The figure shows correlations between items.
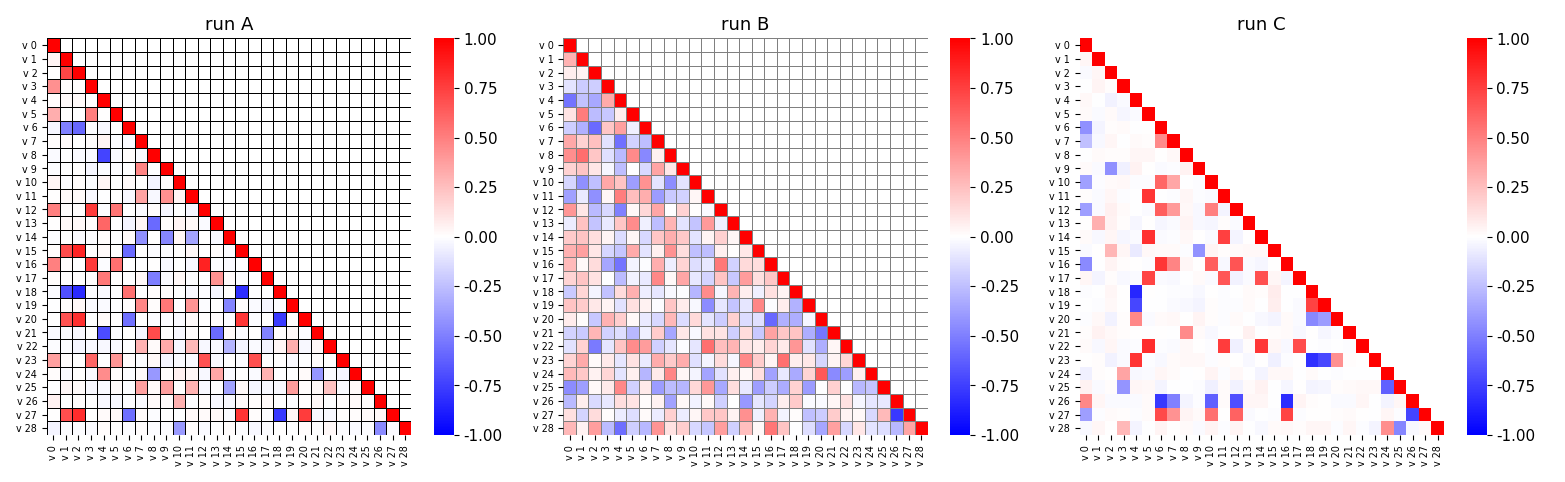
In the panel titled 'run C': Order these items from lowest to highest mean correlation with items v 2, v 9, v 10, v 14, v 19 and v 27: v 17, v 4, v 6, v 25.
v 4, v 25, v 17, v 6
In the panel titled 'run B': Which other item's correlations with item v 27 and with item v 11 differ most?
v 26
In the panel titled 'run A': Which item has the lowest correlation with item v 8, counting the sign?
v 4
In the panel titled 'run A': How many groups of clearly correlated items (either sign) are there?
5
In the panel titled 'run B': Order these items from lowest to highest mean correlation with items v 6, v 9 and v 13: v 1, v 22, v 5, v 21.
v 21, v 1, v 5, v 22
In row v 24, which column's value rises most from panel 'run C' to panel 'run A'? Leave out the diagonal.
v 25
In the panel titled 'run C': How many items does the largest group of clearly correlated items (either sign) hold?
8
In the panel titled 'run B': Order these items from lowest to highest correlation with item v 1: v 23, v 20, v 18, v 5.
v 20, v 18, v 23, v 5
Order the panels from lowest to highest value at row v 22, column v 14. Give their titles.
run A, run B, run C
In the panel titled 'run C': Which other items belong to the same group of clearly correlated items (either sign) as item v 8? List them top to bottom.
v 21
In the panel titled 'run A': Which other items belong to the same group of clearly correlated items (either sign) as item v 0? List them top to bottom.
v 3, v 5, v 12, v 16, v 23
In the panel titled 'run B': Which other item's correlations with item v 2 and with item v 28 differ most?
v 12
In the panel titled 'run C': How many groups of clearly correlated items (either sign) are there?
7
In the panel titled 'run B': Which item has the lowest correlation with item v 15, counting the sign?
v 25
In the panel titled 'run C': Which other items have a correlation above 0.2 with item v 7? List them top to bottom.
v 6, v 10, v 12, v 16, v 27
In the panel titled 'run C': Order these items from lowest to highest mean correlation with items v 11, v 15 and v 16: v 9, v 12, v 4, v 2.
v 9, v 4, v 2, v 12
